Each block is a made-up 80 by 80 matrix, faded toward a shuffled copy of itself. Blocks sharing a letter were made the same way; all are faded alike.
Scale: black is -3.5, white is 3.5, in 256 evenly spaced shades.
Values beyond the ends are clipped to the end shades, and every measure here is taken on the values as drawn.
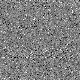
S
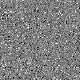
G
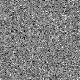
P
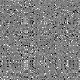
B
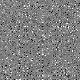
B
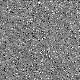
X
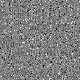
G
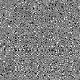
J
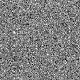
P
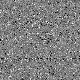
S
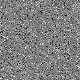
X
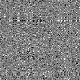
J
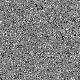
S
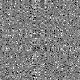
J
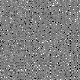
B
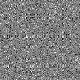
J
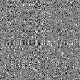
J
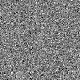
P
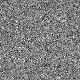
P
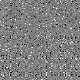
B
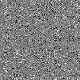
G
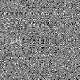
J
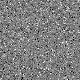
X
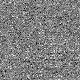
P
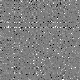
B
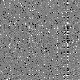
B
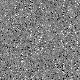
X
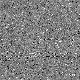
S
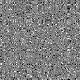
J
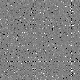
B
